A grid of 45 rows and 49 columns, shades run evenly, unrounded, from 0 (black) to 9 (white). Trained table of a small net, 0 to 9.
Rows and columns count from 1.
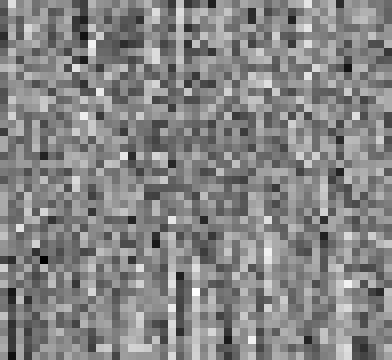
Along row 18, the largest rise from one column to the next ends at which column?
44
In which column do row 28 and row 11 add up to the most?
34
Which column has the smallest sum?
21
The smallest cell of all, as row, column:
33, 6
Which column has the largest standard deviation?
22
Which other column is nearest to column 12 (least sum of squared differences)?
42
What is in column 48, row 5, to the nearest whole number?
5
